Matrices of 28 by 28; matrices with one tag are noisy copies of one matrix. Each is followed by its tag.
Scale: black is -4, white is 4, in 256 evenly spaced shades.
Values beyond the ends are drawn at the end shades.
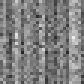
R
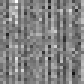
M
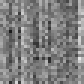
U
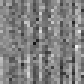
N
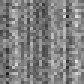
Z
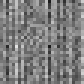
M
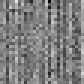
M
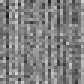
M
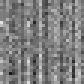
N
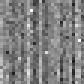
N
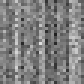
R
